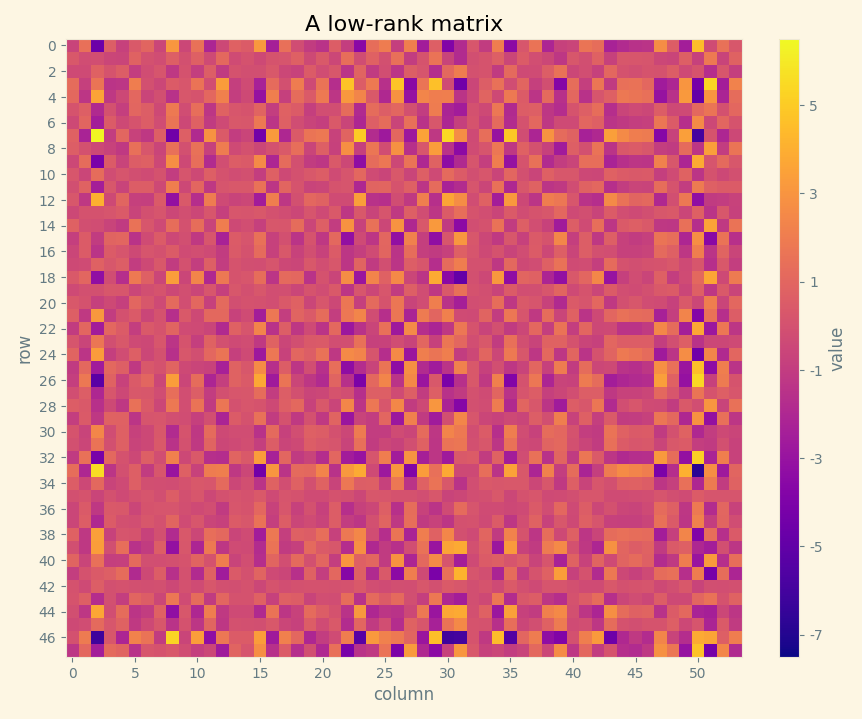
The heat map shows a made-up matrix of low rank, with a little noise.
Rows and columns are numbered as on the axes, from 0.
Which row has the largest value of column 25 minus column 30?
46
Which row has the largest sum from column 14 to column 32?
33
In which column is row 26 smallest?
2
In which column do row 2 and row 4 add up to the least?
50
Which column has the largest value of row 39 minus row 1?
31
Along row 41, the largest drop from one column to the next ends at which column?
51
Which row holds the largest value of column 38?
7
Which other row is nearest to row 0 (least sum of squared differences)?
9
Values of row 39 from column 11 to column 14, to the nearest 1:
2 -1 0 0
